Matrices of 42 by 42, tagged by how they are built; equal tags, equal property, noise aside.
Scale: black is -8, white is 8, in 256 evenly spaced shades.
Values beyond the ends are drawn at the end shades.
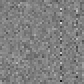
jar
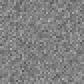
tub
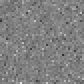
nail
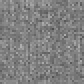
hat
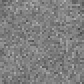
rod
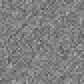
tub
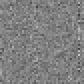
jar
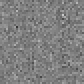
jar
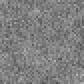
rod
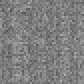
hat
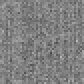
hat
